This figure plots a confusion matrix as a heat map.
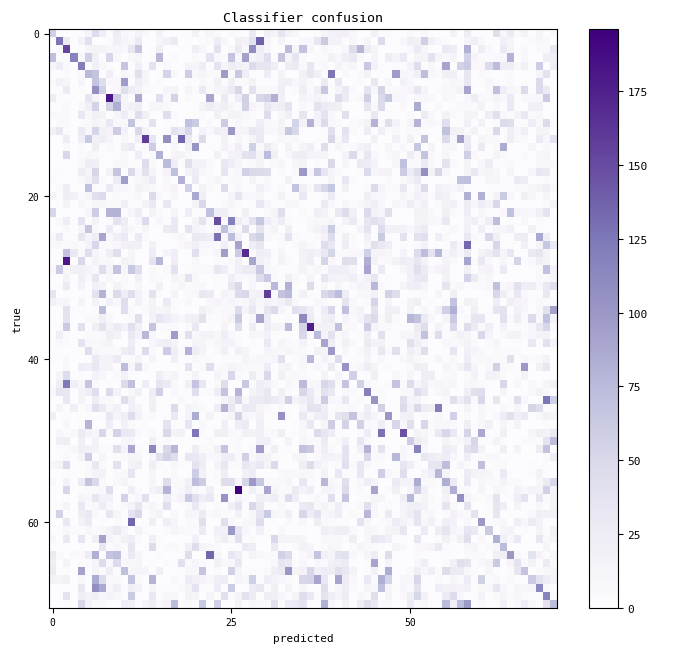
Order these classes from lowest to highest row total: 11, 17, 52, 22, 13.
52, 22, 11, 13, 17
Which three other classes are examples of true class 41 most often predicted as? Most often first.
66, 10, 62
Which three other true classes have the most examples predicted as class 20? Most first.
49, 14, 47
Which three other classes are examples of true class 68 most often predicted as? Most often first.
6, 7, 46
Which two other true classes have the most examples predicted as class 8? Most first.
22, 64
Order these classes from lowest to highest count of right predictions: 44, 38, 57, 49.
38, 57, 44, 49
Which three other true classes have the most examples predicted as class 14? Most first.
51, 67, 36
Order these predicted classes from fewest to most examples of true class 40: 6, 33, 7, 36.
33, 7, 6, 36
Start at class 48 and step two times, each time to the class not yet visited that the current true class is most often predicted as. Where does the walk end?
39
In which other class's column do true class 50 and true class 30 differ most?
70
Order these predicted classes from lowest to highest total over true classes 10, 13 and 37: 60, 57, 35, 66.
66, 60, 35, 57
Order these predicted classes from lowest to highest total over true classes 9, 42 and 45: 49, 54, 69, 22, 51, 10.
54, 22, 49, 10, 51, 69
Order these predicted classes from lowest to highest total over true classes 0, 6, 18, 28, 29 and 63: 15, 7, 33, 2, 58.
33, 15, 7, 2, 58
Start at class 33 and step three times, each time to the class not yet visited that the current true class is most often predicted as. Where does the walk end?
58
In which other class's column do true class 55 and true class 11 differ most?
28
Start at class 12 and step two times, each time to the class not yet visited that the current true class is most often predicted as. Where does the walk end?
23
